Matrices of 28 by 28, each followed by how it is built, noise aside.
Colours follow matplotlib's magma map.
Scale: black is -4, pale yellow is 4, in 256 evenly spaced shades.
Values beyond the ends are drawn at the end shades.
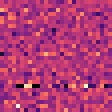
uneven rows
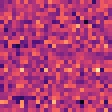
uneven rows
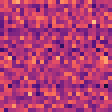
repeating columns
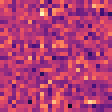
low rank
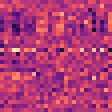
low rank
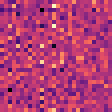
uneven columns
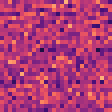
repeating columns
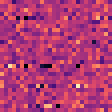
uneven rows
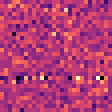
uneven rows
